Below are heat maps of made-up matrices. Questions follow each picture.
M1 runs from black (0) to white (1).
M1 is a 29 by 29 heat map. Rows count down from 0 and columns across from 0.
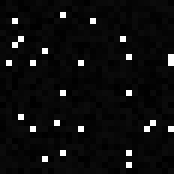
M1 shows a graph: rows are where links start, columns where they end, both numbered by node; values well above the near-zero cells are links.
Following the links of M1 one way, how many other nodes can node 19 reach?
10
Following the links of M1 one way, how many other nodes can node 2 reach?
5
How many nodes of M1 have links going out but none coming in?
5
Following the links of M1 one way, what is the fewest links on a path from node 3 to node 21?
2
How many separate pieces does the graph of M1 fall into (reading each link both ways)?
11
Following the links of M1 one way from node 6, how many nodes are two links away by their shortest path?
4
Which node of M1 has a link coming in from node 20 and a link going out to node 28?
node 9
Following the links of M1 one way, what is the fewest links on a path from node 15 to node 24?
2
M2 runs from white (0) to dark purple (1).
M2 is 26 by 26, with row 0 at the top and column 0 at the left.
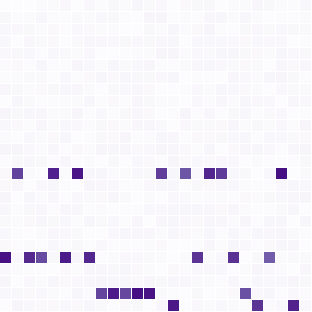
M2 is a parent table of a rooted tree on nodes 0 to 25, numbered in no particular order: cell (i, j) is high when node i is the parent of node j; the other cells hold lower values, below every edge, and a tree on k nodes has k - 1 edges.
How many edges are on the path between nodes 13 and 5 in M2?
4
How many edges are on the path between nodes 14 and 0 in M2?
3
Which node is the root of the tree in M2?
25
